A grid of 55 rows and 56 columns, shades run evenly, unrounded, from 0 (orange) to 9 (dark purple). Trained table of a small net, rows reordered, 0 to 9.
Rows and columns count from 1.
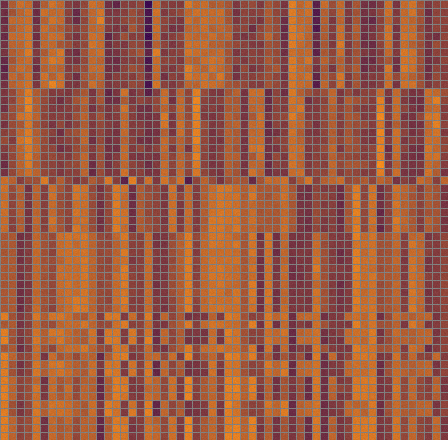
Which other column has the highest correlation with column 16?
32
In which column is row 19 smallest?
48
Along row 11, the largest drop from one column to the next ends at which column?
20
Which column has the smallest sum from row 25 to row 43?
45
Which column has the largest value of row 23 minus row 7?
24
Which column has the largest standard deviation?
19
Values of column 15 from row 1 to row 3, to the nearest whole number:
7 6 6
